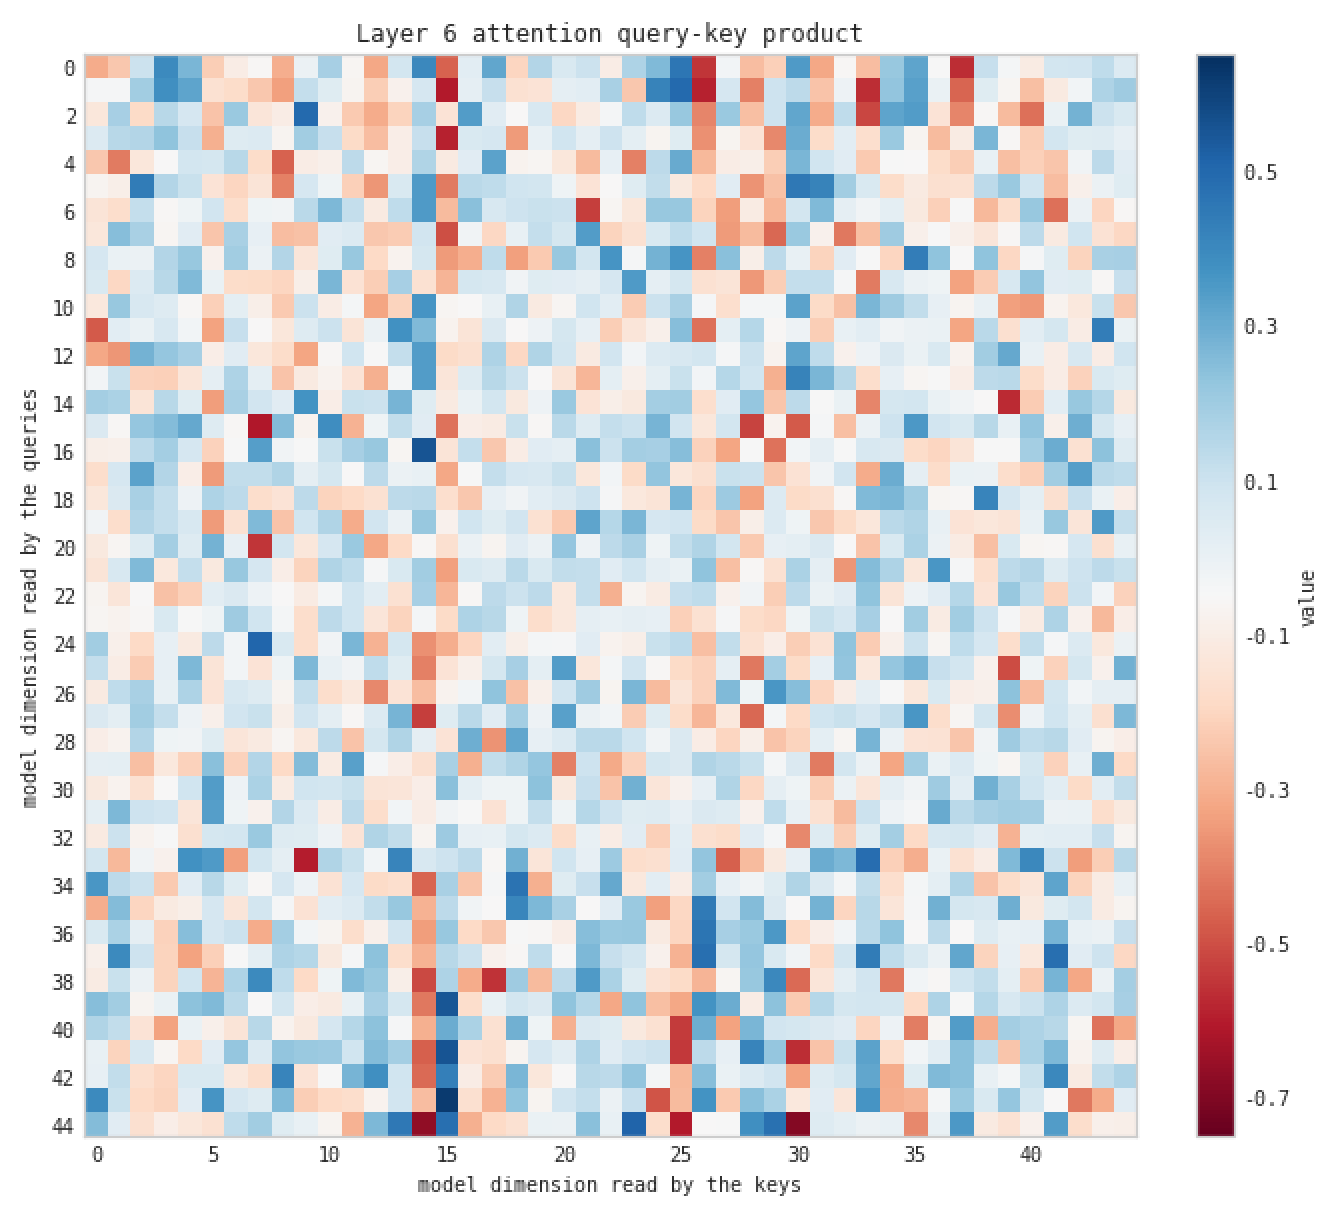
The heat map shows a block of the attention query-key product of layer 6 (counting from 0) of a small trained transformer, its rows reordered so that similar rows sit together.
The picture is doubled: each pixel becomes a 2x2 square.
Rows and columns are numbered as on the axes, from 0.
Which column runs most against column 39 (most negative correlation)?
9
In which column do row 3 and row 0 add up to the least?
15
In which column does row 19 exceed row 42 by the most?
14
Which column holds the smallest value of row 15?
7
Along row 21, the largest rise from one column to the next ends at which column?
33
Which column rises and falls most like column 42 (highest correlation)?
34
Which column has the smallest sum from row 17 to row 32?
28
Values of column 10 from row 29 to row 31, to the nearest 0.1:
-0.1 0.1 -0.1
